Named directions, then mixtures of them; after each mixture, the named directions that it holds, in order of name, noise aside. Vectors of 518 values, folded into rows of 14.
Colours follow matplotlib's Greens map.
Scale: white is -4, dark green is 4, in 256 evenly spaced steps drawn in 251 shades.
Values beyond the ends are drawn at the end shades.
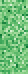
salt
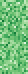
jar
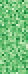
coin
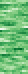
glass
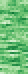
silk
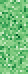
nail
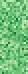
jar.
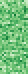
coin, jar, silk.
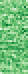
glass, salt, silk.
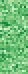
glass, nail, salt.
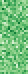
jar, salt.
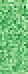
jar, nail, salt.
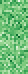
nail, salt.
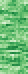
silk.
